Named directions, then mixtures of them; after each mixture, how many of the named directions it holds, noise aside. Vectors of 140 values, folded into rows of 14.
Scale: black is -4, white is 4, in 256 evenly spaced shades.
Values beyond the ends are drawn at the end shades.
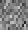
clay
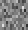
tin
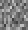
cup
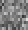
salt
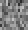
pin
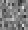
three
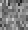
one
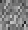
one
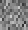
one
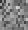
four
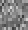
two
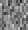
four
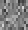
three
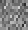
one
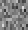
one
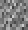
two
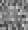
two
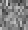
two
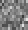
two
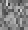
two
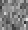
three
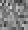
four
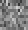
three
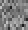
three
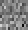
three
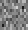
one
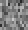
one
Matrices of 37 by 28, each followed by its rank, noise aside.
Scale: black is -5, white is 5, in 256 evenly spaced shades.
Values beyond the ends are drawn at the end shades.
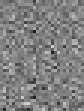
six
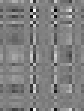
one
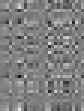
two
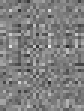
four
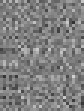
six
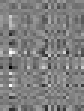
two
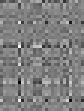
two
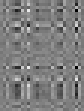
one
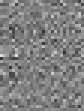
four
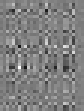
two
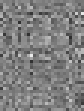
four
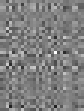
three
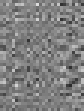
four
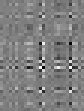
one
